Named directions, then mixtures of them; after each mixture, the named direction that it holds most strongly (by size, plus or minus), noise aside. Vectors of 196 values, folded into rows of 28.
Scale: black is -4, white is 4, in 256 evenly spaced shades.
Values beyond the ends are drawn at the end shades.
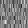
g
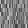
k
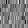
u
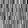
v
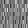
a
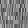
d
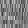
d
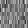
u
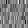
u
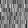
k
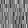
a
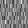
g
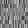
u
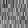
u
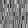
a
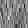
k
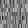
a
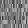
g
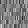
d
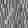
k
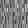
a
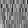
v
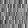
v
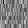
g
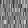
g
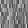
k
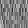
d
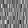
g
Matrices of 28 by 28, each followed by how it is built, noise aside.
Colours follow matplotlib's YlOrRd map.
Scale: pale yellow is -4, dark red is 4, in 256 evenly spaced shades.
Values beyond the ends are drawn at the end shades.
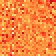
uneven columns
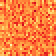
blocks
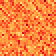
Toeplitz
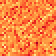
Hankel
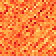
Hankel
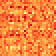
low rank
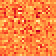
low rank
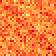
Toeplitz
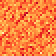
Hankel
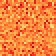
repeating columns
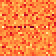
uneven rows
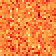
uneven columns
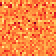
uneven rows
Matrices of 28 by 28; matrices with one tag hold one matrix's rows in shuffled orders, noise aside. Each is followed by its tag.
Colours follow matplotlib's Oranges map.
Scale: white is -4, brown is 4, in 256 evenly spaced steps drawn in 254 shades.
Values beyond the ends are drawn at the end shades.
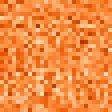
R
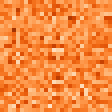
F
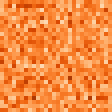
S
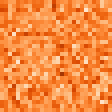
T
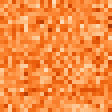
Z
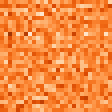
R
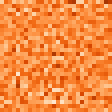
F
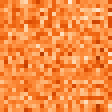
Z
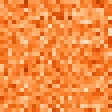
Z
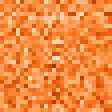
F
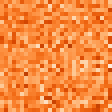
Z
